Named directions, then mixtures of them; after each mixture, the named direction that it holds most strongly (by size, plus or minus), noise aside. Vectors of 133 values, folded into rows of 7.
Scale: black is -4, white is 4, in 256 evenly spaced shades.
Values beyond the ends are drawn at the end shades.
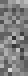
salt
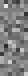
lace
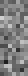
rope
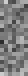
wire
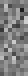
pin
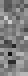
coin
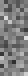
coin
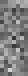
salt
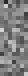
lace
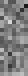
wire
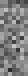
salt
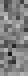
coin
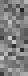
salt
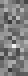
salt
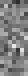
lace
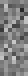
pin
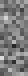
salt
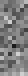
coin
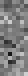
coin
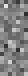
lace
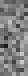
rope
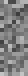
wire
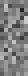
pin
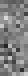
rope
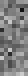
coin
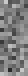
wire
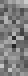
salt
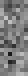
coin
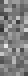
lace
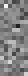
lace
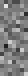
lace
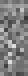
coin
